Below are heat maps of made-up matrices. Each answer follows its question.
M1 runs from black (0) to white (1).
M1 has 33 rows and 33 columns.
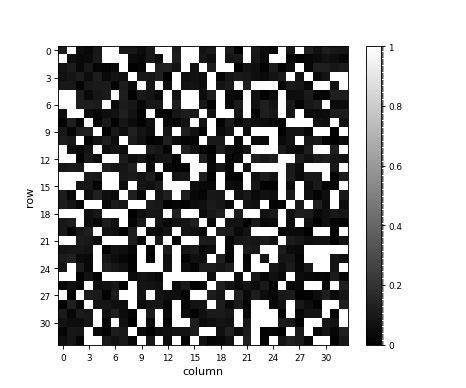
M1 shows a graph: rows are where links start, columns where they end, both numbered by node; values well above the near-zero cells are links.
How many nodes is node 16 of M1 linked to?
8
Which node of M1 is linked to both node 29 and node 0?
node 11
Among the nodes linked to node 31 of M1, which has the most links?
node 22
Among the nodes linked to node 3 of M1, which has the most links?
node 13
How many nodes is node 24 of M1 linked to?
12
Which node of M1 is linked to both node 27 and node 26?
node 8
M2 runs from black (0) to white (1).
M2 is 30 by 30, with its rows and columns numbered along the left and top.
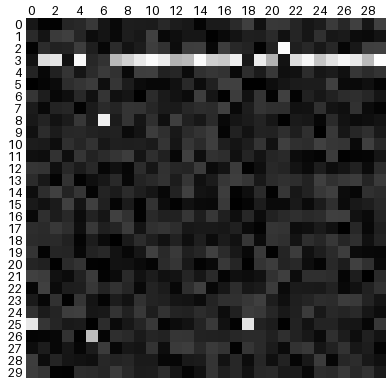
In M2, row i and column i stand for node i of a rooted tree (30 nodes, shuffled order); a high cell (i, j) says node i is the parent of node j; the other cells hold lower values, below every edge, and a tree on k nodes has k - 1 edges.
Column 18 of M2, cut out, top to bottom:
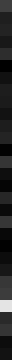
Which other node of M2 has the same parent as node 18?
0
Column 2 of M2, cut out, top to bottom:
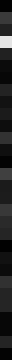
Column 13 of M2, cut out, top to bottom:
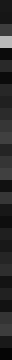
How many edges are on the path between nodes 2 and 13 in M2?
2
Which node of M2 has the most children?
3
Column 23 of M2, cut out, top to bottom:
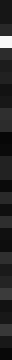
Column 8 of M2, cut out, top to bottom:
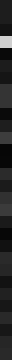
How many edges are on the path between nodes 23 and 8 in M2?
2
